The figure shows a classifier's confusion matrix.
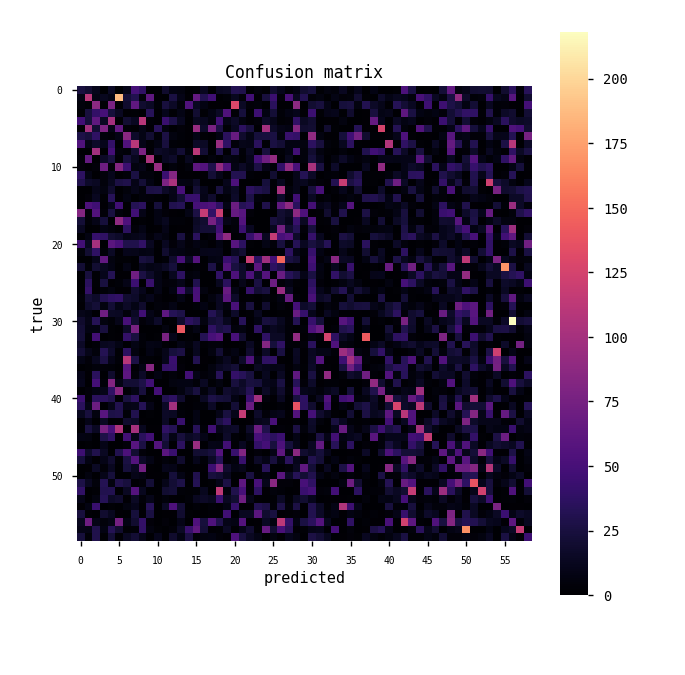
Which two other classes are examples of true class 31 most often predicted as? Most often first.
13, 7
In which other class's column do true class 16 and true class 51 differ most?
18
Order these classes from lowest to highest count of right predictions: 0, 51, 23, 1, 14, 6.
0, 14, 23, 6, 1, 51
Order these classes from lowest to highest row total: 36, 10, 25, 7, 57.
25, 36, 57, 7, 10
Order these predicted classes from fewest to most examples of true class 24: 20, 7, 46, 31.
31, 46, 20, 7
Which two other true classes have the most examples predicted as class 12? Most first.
41, 11
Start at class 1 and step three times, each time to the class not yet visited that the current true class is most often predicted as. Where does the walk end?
44
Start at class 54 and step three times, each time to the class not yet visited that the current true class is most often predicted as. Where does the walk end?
6
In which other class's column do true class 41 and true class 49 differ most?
28
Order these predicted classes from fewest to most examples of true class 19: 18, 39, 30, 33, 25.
33, 39, 30, 18, 25
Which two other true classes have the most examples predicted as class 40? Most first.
7, 49
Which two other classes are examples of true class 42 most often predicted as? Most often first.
21, 51
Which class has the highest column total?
56
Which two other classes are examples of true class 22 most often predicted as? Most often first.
26, 50
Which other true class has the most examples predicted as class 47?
52
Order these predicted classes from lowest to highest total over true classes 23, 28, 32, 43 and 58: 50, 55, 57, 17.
57, 17, 50, 55
